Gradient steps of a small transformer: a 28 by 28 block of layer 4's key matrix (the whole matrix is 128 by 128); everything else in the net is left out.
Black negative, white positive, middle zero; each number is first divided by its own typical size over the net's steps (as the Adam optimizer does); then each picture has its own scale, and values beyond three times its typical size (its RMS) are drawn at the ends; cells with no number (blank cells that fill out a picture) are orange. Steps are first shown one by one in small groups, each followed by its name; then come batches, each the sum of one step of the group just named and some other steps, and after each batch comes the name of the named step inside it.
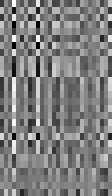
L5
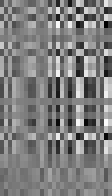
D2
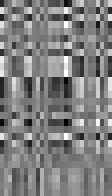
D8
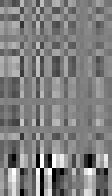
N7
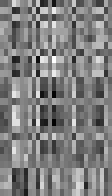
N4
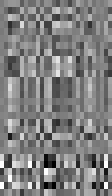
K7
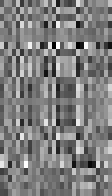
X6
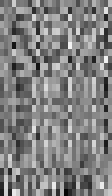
L5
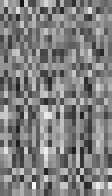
L5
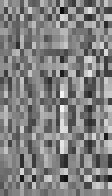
D2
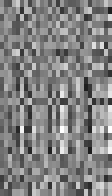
D2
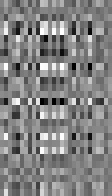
D8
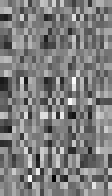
N7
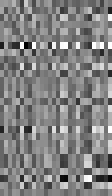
L5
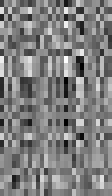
D8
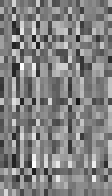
L5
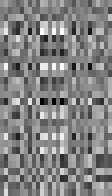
D8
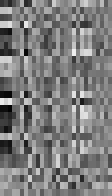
N7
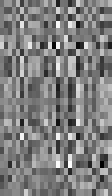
X6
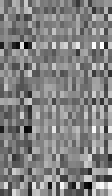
L5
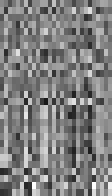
X6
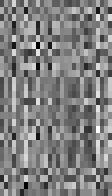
L5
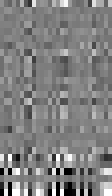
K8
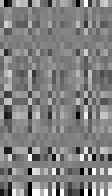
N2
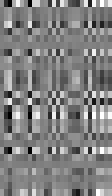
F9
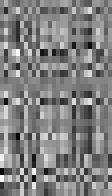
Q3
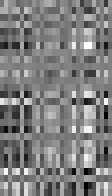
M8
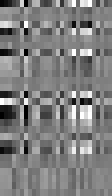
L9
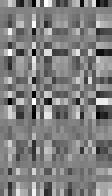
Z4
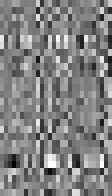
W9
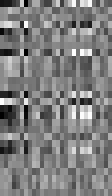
L9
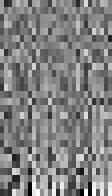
N2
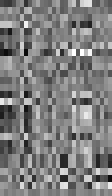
L9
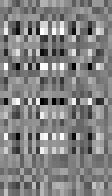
Q3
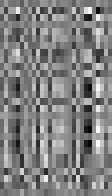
Q3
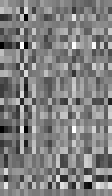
M8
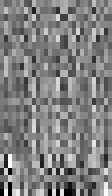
K8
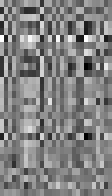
W9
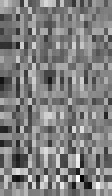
M8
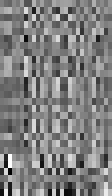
K8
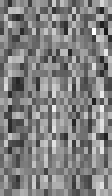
F9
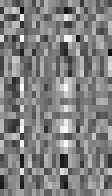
Z4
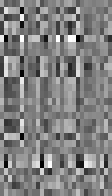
W9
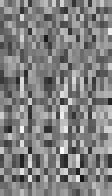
F9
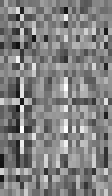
M8
